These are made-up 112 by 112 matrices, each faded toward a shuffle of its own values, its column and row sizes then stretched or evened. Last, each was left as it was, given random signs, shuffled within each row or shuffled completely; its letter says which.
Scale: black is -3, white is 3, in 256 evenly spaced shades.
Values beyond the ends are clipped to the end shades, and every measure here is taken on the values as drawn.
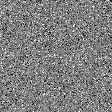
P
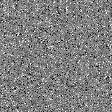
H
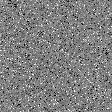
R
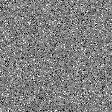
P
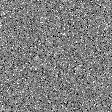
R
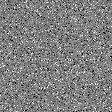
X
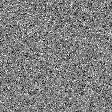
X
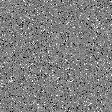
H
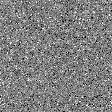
X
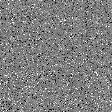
P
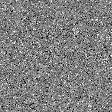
X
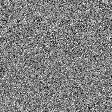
X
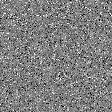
X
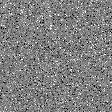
X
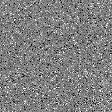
H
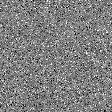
X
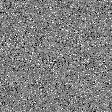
X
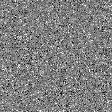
H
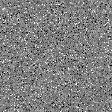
H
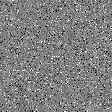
X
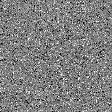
H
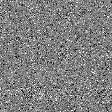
H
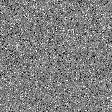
R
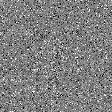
H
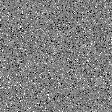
P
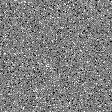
R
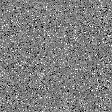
P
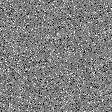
R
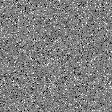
H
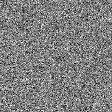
H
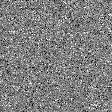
X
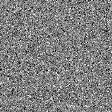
P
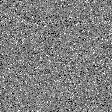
X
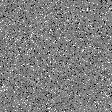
R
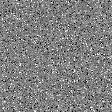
P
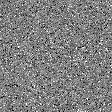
X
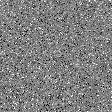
R
